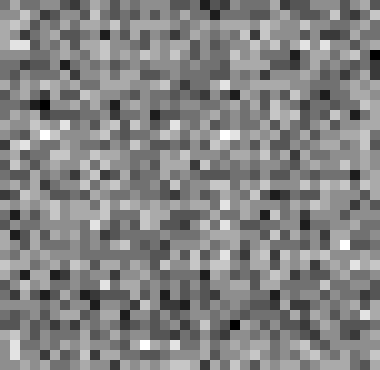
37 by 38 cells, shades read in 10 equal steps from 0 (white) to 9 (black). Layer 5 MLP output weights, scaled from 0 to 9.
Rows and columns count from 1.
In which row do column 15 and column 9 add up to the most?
30
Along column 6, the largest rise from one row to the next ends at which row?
28
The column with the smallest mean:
11
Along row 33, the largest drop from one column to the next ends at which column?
25
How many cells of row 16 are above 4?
11
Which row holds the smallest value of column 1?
27
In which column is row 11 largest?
5
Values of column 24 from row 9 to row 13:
4 8 3 4 4
